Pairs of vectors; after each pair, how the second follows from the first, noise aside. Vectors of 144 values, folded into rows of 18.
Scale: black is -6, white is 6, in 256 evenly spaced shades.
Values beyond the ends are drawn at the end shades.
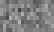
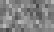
sign-scrambled.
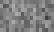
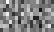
reversed, negated, scaled up.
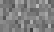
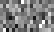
reversed, negated, scaled up.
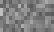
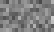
reversed.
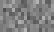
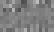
partly zeroed.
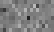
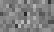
reversed.
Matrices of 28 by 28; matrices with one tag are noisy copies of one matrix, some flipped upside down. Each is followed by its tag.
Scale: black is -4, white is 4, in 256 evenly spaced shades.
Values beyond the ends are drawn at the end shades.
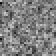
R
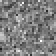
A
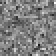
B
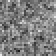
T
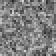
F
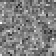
F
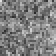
T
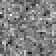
R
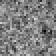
F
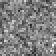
R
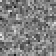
A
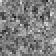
T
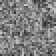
F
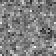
F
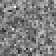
B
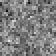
R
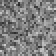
B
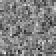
F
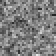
B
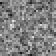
R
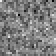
T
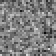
F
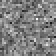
R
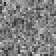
B
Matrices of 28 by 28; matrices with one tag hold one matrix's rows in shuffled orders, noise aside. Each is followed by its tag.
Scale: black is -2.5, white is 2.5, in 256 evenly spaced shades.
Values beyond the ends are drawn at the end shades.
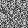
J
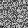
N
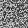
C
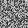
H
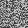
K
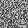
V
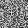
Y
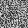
V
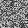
K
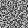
J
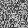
V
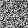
C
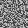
Y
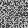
H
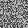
N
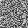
J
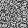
J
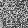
C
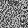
V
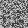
C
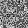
C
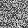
N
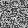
K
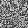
K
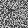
V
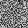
J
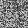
C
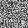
V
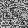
K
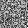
V
